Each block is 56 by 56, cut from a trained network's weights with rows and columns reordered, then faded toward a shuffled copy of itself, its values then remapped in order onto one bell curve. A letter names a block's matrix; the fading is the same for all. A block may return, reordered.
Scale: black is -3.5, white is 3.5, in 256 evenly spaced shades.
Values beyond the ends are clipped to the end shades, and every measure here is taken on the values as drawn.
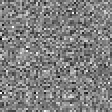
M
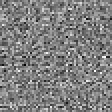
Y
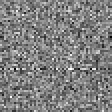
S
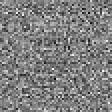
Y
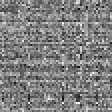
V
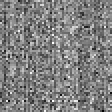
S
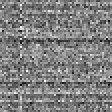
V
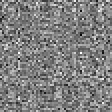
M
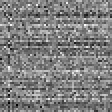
V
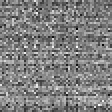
V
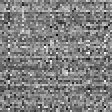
V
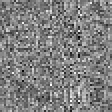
M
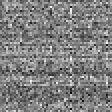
V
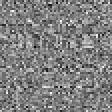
Y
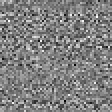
Y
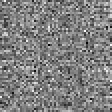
M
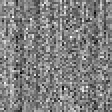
S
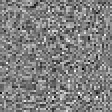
M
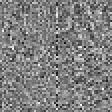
M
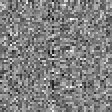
M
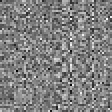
M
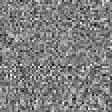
Y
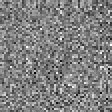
M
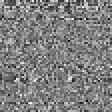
Y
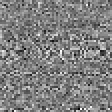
Y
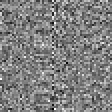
M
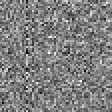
M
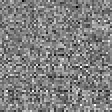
Y
